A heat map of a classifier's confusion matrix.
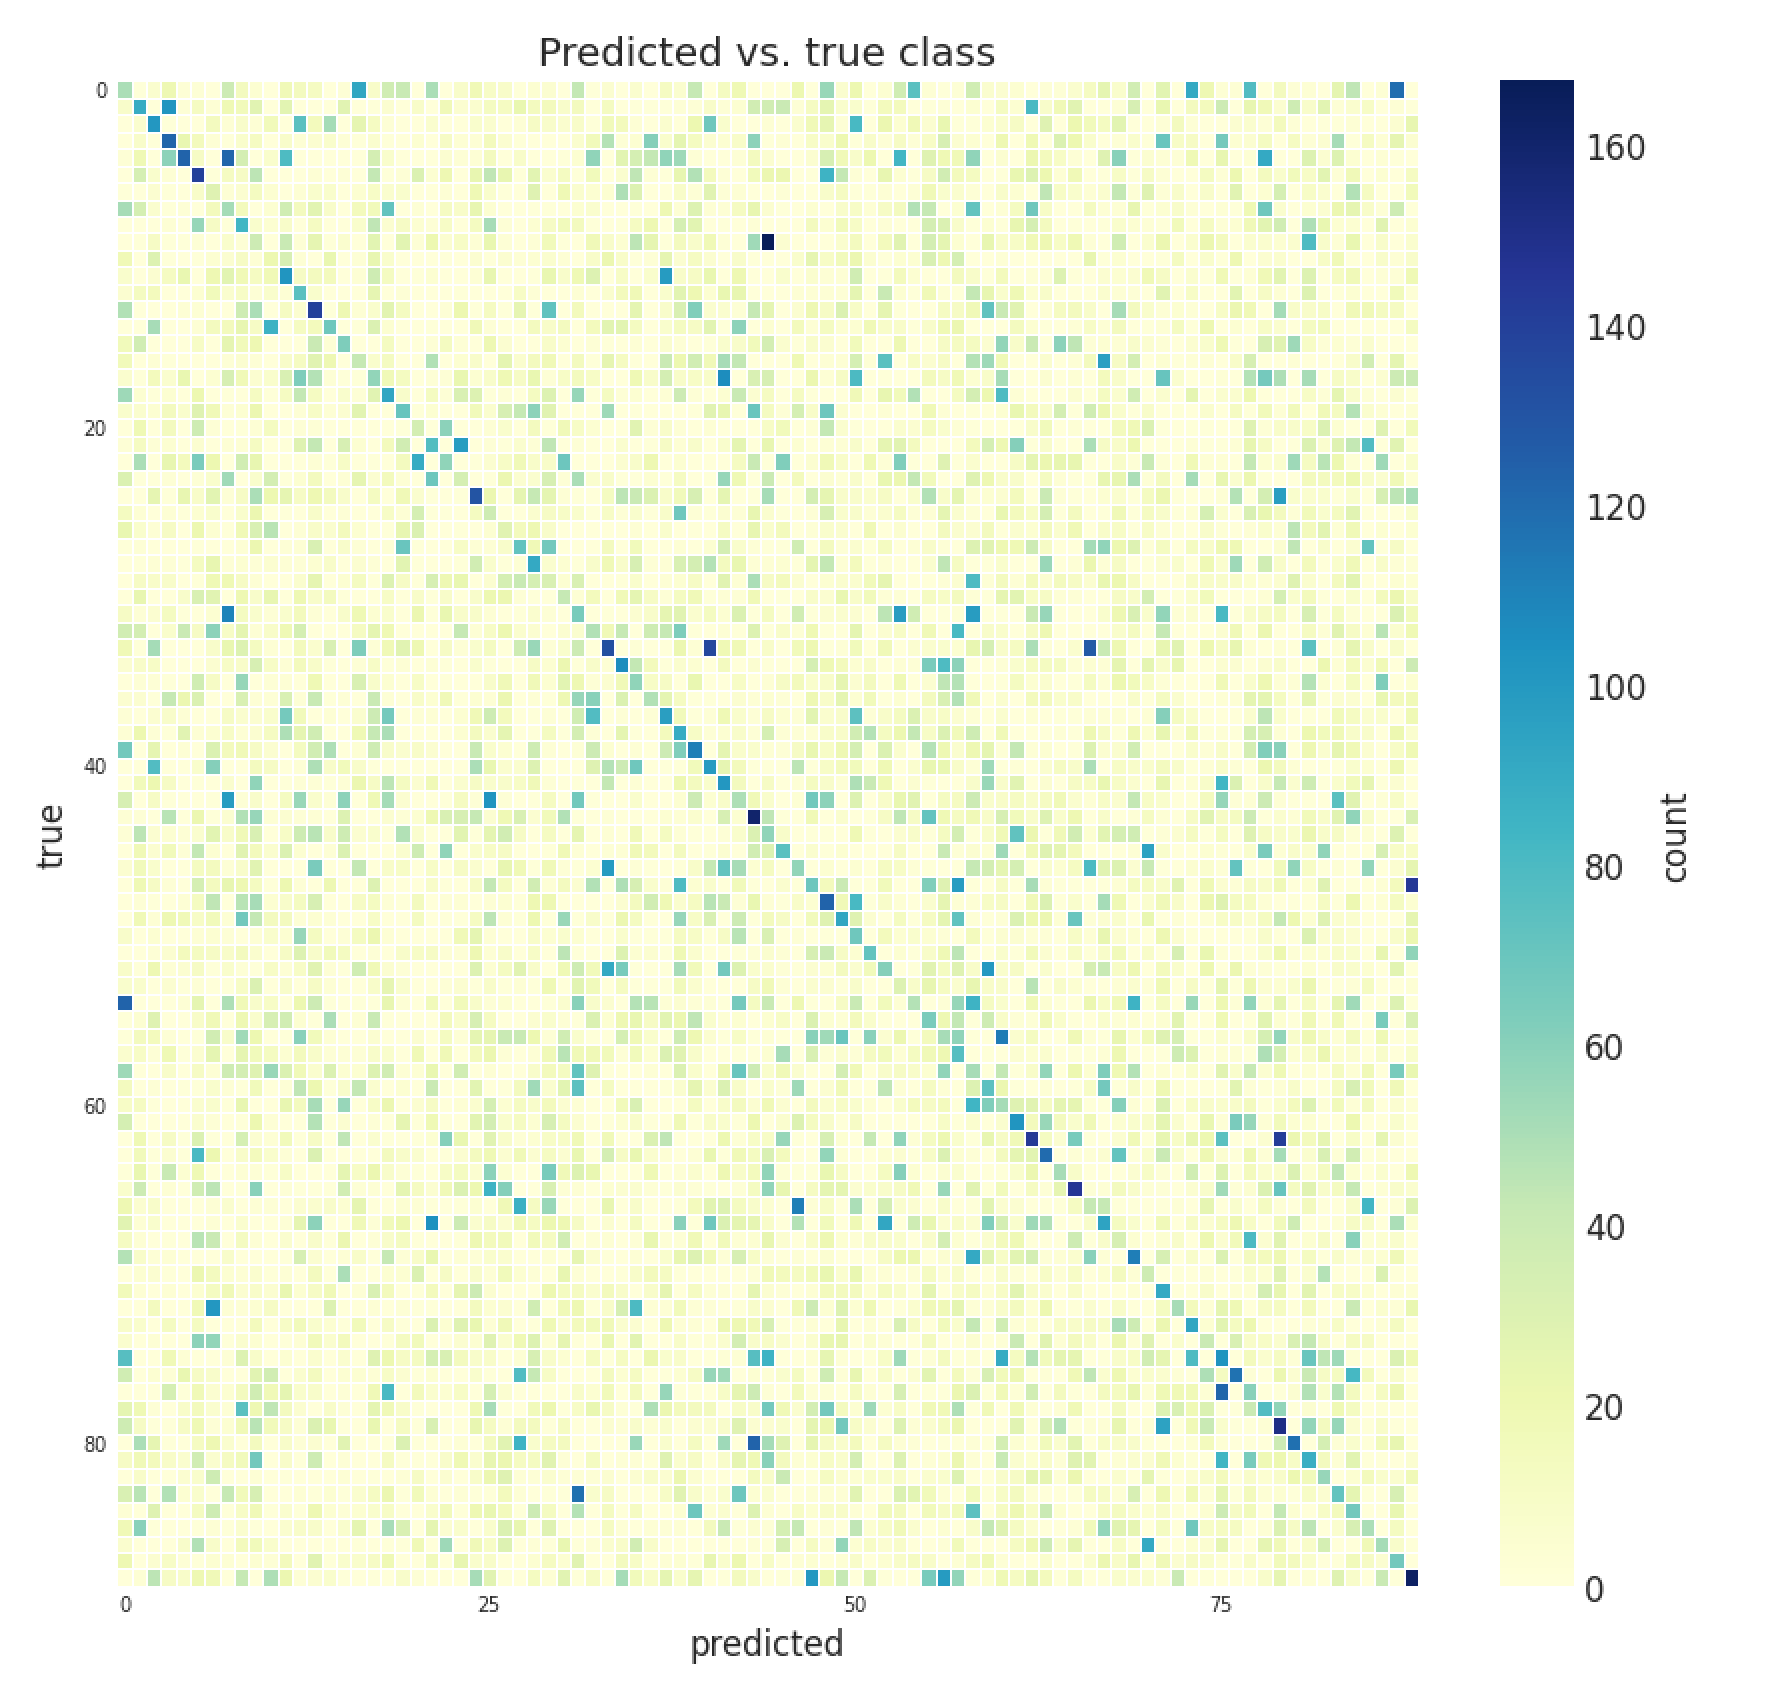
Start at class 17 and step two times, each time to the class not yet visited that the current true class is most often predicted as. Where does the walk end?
75
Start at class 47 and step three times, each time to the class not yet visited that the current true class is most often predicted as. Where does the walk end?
60
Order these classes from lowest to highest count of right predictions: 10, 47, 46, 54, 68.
10, 68, 54, 46, 47
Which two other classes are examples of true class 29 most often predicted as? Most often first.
58, 43
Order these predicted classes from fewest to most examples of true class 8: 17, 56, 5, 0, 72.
0, 72, 56, 17, 5
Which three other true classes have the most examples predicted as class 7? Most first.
4, 31, 42
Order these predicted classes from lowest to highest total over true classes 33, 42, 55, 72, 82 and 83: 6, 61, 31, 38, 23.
23, 61, 38, 6, 31
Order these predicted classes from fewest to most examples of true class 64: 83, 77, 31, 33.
33, 77, 31, 83
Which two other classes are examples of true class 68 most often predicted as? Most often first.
77, 84
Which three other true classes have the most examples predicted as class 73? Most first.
0, 75, 85
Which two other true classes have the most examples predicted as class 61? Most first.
44, 21
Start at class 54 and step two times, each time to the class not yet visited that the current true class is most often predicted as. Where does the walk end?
87
